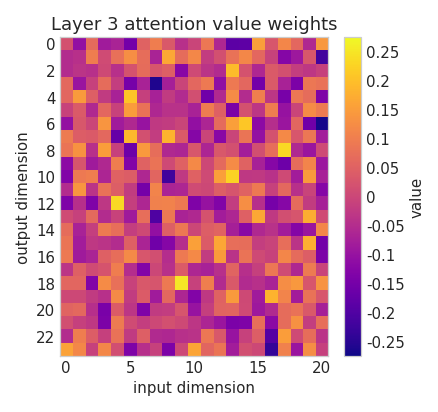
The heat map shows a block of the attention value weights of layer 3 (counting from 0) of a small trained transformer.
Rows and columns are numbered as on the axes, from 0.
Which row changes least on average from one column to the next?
2
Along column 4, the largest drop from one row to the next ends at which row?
13
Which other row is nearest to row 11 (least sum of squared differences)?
17
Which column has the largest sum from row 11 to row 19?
4
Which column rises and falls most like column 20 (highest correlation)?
11
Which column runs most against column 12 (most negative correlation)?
8
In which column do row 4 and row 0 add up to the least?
14
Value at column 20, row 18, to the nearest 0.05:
0.15
